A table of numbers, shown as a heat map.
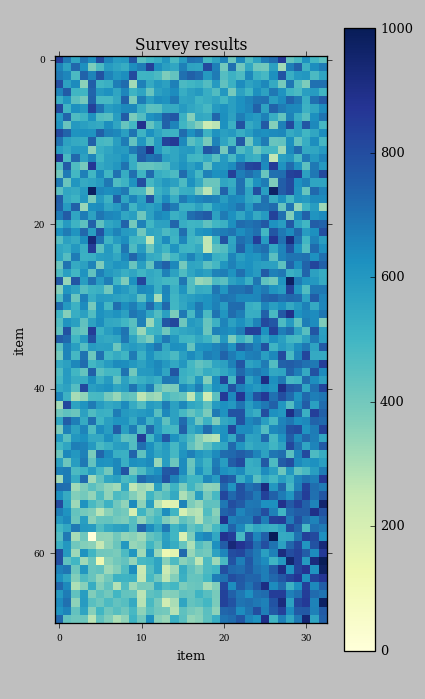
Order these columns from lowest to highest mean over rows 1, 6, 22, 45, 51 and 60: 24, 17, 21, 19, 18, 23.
17, 18, 19, 24, 23, 21
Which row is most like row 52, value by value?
64
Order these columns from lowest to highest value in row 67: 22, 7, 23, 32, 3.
7, 3, 22, 23, 32
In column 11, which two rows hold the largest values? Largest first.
11, 1
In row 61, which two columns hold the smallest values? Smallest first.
5, 17
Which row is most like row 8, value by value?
46
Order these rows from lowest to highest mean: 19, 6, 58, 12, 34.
58, 34, 12, 6, 19
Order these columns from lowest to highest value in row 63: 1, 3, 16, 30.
16, 3, 1, 30
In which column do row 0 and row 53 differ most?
9
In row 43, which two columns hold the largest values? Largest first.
28, 31
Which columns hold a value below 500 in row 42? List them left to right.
0, 10, 18, 28
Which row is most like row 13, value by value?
33
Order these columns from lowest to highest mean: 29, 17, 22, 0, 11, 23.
17, 11, 0, 23, 29, 22
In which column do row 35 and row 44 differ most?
19
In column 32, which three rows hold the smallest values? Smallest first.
18, 32, 0
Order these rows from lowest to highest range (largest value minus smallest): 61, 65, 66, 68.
65, 68, 66, 61
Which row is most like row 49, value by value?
31
